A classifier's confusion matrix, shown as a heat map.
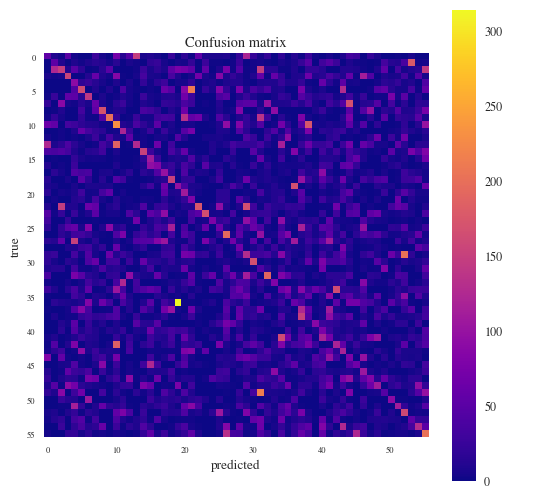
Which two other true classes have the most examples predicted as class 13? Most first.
0, 24
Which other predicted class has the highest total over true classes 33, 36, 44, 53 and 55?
19
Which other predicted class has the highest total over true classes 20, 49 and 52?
31
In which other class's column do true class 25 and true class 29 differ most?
52
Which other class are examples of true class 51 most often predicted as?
4
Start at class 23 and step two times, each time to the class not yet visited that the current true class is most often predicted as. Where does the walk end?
40
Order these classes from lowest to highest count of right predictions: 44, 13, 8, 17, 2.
44, 17, 13, 2, 8
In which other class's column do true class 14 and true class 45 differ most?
15
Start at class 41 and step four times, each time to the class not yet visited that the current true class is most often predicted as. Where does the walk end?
38
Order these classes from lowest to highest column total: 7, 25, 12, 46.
12, 7, 25, 46
